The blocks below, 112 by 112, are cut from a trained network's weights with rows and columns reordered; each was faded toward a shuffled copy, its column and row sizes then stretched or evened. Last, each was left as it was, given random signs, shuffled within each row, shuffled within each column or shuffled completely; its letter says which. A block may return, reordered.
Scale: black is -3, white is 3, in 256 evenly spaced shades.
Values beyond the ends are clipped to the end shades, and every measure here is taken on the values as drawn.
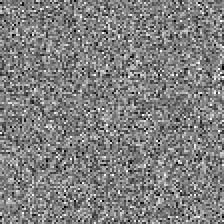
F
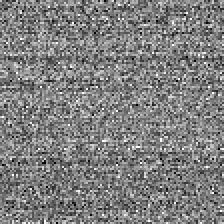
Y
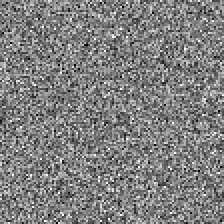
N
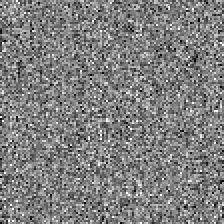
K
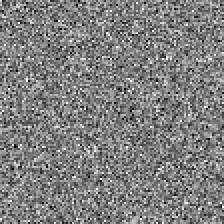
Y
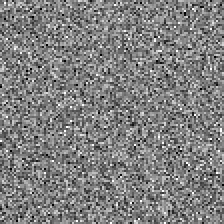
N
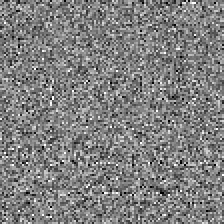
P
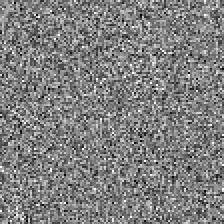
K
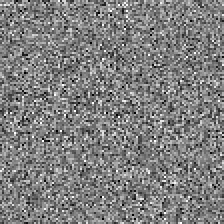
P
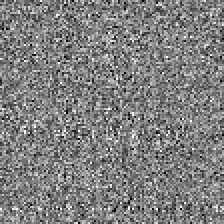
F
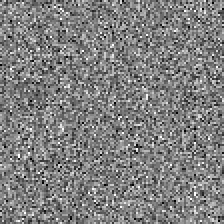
K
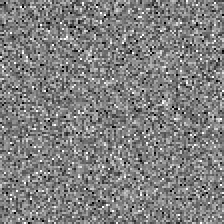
N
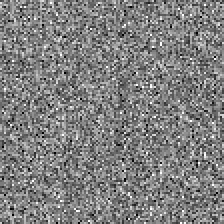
K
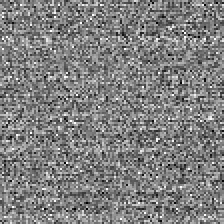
F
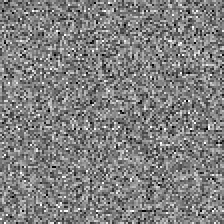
Y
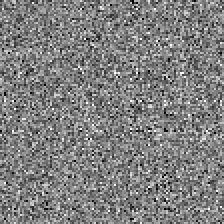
P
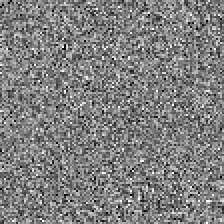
P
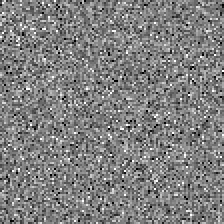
N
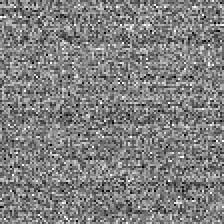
Y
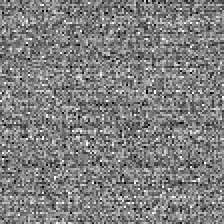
F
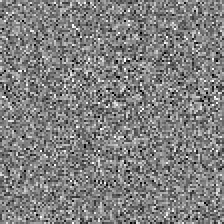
F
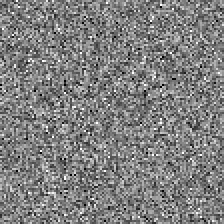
K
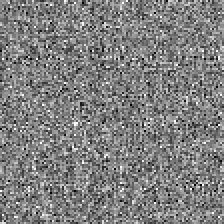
F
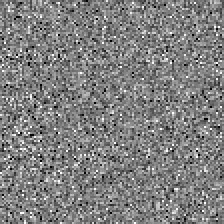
P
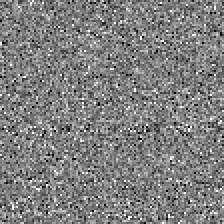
Y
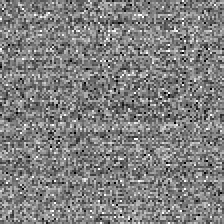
F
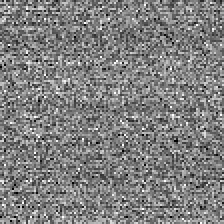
F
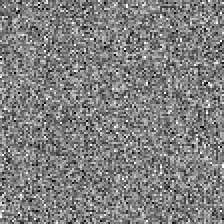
K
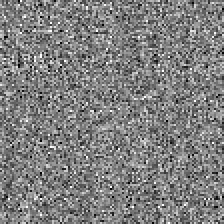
F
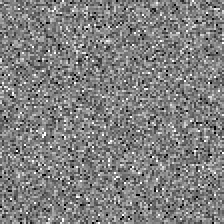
N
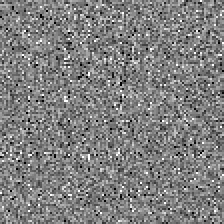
P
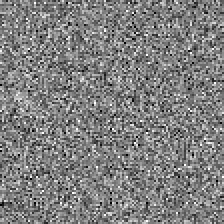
F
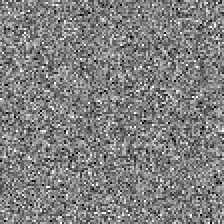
N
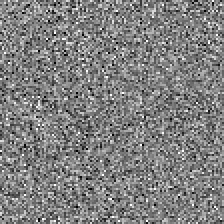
P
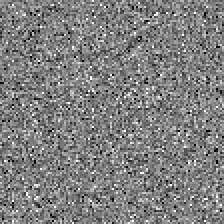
F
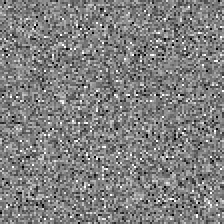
Y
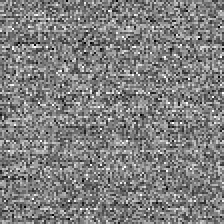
Y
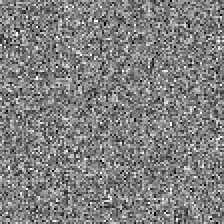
K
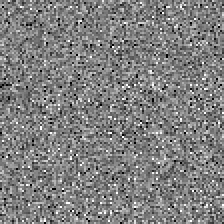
P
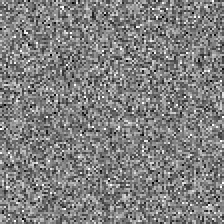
N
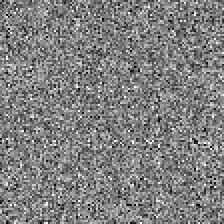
P
